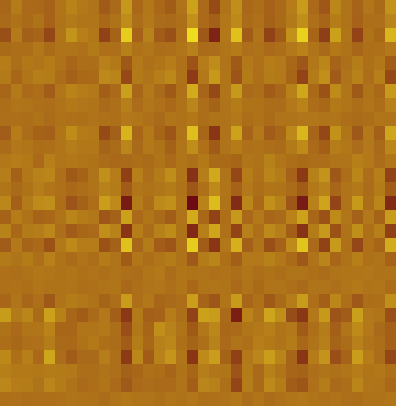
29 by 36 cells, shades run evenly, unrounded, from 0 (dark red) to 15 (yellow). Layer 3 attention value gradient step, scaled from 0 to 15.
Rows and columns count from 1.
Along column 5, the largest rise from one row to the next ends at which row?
23
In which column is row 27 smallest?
22
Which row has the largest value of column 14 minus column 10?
3
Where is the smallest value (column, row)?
18, 15
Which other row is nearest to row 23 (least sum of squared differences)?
26
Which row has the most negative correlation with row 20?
9
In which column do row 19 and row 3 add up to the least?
20
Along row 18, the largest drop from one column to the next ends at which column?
19
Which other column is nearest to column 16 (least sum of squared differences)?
10
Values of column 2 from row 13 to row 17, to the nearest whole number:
6 7 6 8 7
